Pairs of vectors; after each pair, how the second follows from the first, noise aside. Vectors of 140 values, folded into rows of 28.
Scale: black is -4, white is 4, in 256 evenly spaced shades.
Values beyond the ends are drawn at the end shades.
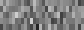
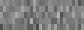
shrunk.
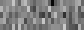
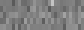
negated, shrunk.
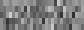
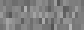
negated, shrunk.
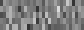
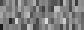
wrapped around, negated.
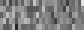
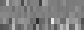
wrapped around, partly zeroed.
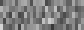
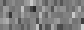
reversed, negated, partly zeroed.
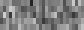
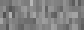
negated, shrunk.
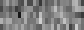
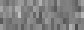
negated, shrunk.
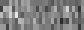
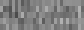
negated, shrunk.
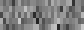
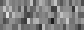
wrapped around, negated.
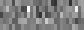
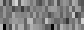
wrapped around, negated.
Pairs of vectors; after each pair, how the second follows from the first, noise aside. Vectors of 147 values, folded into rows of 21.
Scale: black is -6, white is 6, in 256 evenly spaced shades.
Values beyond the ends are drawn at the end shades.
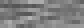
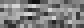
negated, scaled up.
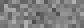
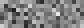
negated, scaled up.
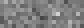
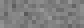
reversed, negated, shrunk.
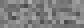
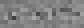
partly zeroed.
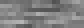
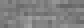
reversed, negated, shrunk.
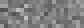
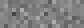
partly zeroed.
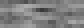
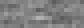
reversed, negated, shrunk.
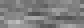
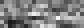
negated, scaled up.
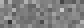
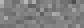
partly zeroed.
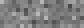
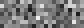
wrapped around, scaled up.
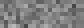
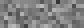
copied.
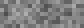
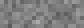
reversed, negated, shrunk.
